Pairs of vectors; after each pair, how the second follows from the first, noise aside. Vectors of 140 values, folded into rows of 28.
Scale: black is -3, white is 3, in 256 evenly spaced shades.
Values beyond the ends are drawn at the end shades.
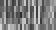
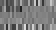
wrapped around, partly zeroed.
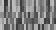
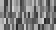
copied.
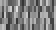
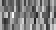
wrapped around.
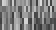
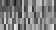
reversed.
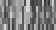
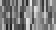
reversed.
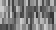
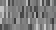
partly zeroed.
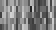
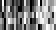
wrapped around, negated, scaled up.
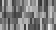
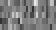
wrapped around, partly zeroed.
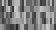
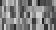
reversed.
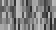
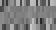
wrapped around, partly zeroed.
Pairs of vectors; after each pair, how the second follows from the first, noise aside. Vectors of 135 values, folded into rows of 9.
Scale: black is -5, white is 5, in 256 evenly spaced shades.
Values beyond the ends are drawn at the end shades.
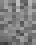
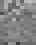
reversed, negated, partly zeroed.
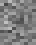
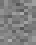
wrapped around, negated, shrunk.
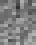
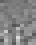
reversed, negated, partly zeroed.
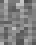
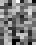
reversed, negated, scaled up.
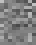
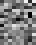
negated, scaled up.
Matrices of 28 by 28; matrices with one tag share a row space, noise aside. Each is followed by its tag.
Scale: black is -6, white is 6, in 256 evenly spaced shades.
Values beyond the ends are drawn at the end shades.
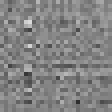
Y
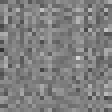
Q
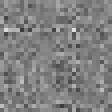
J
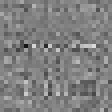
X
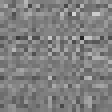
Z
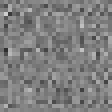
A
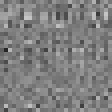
A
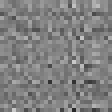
Z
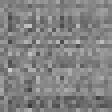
Y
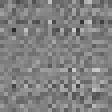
Z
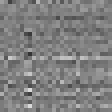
Y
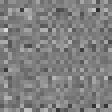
A
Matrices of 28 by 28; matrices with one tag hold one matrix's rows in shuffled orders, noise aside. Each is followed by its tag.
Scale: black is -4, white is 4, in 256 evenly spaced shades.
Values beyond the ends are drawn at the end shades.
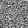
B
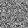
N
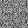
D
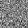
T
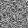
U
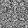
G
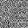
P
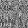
D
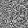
G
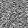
U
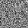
N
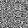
N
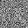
N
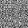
D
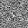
U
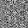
G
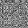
D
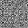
D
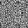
N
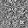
G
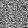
B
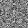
U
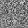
G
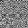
T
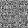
D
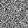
N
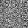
B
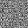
D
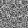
U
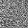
T
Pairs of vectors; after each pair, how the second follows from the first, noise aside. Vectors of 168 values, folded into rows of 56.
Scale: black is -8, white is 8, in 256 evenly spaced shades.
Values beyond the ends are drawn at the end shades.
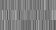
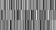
wrapped around, negated, scaled up.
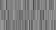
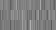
wrapped around, negated, partly zeroed.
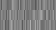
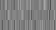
reversed, partly zeroed.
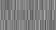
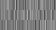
negated.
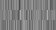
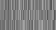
sign-scrambled.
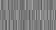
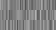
sign-scrambled.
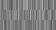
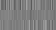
wrapped around, negated, partly zeroed.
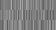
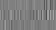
wrapped around, negated, partly zeroed.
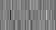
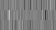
reversed, partly zeroed.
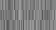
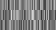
wrapped around, negated, scaled up.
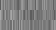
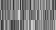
wrapped around, negated, scaled up.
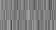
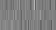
wrapped around, negated, partly zeroed.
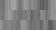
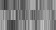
reversed, scaled up.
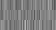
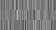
sign-scrambled.
